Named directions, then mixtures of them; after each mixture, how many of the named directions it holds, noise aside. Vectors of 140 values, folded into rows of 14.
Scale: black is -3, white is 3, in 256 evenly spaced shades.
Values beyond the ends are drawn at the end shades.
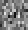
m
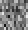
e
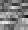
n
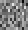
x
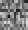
four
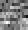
one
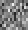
two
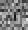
four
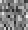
one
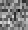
four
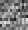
three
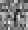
four
